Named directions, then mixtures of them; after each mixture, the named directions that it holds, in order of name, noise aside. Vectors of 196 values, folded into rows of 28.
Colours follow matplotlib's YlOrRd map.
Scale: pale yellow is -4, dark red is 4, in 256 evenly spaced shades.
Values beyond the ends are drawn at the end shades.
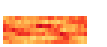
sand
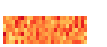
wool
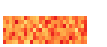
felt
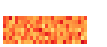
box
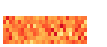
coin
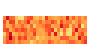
coin, wool.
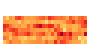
coin, sand.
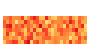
felt.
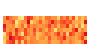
wool.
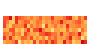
box.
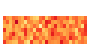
felt.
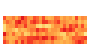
sand, wool.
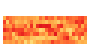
coin, sand.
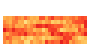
felt, sand.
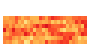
felt, sand.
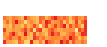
felt.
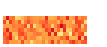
coin.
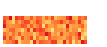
box, felt.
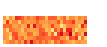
coin.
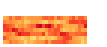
sand.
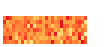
box, coin.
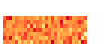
box, coin.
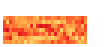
coin, sand.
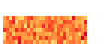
box, wool.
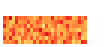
box.
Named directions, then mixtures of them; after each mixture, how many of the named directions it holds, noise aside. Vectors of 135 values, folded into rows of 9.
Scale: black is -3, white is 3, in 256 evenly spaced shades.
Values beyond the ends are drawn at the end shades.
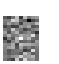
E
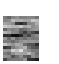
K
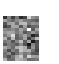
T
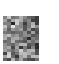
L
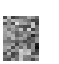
two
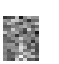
three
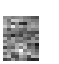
two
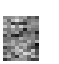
three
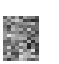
three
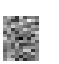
one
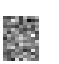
one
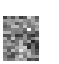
two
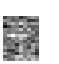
three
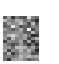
two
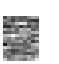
two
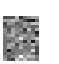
two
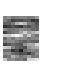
one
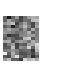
one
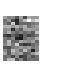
three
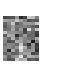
three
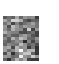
four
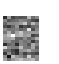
two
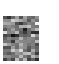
two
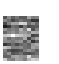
two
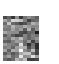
four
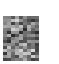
three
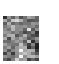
four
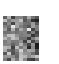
two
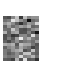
two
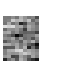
two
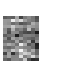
four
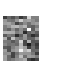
two
